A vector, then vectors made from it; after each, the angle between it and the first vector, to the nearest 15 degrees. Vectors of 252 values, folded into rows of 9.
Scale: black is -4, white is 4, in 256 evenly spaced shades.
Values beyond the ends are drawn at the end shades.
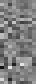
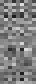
120 degrees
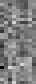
30 degrees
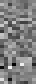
15 degrees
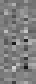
105 degrees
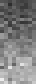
60 degrees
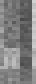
105 degrees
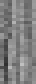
60 degrees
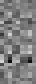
120 degrees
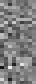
15 degrees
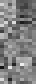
30 degrees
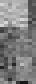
60 degrees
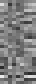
60 degrees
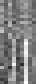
120 degrees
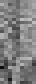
45 degrees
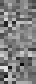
135 degrees
